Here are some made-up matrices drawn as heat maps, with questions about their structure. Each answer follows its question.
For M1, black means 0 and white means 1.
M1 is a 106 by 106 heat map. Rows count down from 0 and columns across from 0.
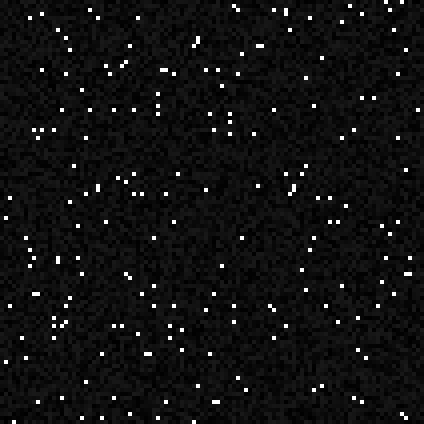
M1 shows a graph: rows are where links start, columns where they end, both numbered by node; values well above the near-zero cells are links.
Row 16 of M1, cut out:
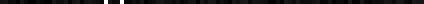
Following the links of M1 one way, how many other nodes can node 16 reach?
5
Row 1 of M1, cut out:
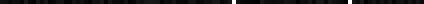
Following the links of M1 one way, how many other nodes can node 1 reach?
10
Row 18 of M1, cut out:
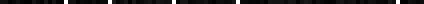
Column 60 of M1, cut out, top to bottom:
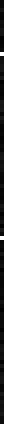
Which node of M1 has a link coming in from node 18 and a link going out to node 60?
node 59
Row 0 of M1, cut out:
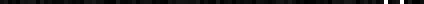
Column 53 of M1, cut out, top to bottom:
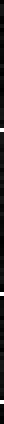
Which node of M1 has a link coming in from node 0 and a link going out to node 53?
node 100
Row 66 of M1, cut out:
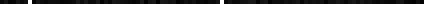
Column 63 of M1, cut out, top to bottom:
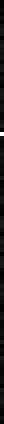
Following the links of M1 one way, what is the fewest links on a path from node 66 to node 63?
4
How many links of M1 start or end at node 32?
8
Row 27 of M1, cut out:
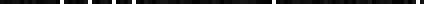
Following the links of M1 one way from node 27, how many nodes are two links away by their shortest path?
9
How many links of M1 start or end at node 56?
2
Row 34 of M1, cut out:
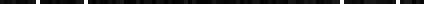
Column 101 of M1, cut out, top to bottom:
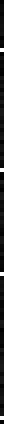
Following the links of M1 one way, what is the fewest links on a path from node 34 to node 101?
5
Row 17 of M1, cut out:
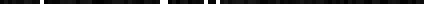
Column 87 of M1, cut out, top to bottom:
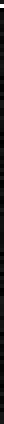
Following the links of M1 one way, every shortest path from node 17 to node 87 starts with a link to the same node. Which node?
node 54
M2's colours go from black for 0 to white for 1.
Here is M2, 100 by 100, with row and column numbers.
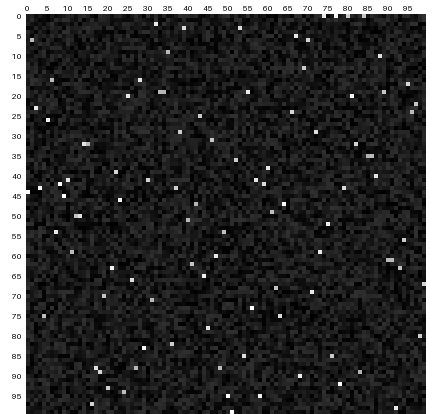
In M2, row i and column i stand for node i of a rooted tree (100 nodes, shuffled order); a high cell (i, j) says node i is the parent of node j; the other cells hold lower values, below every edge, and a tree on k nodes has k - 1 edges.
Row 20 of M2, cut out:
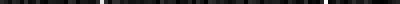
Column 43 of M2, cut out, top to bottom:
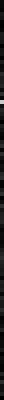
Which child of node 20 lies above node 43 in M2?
25
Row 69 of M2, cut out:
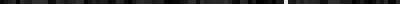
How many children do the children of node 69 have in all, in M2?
1
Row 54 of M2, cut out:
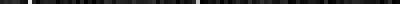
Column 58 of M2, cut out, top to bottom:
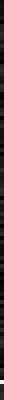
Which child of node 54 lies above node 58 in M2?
49
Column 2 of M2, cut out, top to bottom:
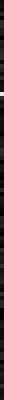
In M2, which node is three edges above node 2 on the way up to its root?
31
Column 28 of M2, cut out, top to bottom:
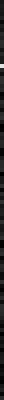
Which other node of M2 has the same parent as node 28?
6
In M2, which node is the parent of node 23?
46
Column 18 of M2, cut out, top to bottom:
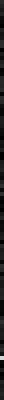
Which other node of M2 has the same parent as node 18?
83
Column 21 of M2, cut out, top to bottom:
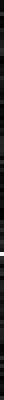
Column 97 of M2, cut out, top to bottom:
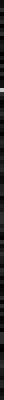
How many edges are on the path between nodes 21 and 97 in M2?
9
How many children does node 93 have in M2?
1
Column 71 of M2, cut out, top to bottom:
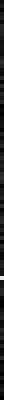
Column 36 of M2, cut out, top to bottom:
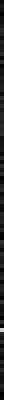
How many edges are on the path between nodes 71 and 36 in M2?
7
